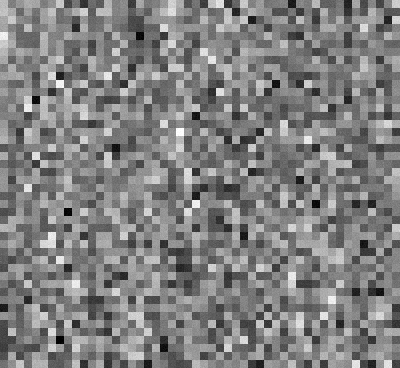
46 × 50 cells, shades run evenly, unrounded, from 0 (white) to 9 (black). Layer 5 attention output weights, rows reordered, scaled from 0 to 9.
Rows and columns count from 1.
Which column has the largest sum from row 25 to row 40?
12
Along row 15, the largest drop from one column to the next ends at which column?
26
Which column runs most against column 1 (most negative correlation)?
44
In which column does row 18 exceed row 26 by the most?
29
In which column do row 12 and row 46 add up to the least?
45
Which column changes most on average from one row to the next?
11
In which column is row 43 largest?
8
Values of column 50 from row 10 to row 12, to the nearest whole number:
5 4 4
